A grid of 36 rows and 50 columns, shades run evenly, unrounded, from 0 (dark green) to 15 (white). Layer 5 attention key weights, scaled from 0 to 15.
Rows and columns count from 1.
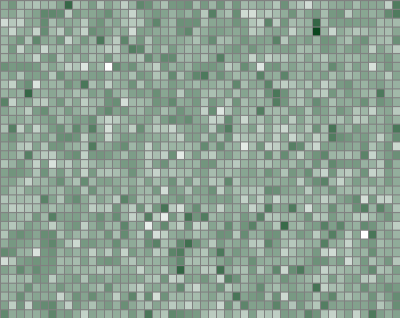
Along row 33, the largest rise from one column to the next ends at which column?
41
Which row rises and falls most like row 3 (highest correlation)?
4
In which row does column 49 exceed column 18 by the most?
1
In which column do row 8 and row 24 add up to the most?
14
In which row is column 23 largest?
18
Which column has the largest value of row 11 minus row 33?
40
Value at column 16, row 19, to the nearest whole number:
7
